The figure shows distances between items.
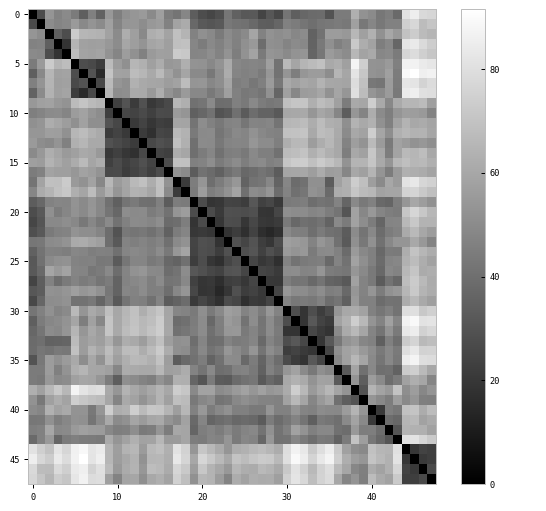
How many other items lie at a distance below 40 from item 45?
3
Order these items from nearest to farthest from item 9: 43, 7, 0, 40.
0, 43, 7, 40
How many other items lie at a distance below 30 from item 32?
5
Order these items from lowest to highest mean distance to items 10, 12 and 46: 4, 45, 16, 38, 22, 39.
16, 22, 45, 39, 38, 4
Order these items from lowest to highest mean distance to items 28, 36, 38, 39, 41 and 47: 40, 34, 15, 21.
21, 40, 34, 15
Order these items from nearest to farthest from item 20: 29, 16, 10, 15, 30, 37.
29, 37, 10, 16, 15, 30
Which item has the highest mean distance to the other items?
45
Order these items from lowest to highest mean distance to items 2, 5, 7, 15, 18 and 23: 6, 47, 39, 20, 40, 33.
20, 6, 33, 40, 39, 47
